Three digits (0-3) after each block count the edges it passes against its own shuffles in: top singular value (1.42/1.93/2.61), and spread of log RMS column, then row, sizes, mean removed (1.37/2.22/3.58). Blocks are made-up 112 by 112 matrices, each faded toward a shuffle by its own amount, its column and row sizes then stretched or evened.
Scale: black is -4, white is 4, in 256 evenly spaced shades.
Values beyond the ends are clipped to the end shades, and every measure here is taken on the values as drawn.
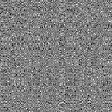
3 1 1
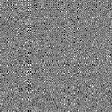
3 2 1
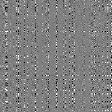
3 3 2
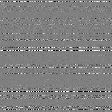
3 0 3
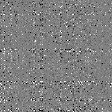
2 2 2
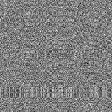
3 0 1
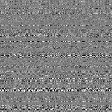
3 0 3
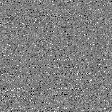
1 0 2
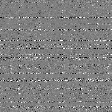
2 1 3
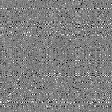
3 0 2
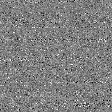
0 0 2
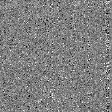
1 2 0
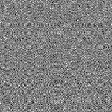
3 0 1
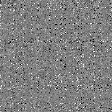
0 2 2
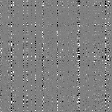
3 3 2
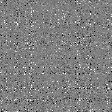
0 2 2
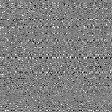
3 0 2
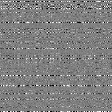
3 1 3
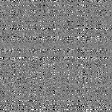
1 2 3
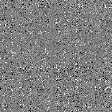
0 2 2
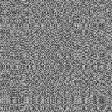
3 1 2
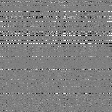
3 1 3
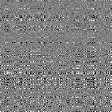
3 2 3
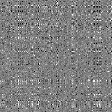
3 2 2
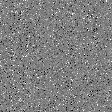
0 1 0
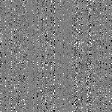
1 3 1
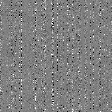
1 3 0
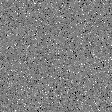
0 0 0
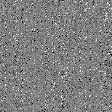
1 2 0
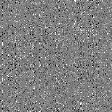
2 2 1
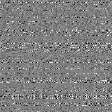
2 1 3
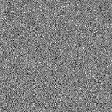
2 1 0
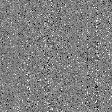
1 2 0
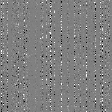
1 3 1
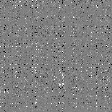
0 2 2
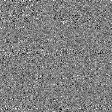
1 1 2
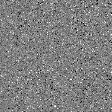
0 1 1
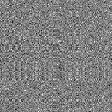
3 1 1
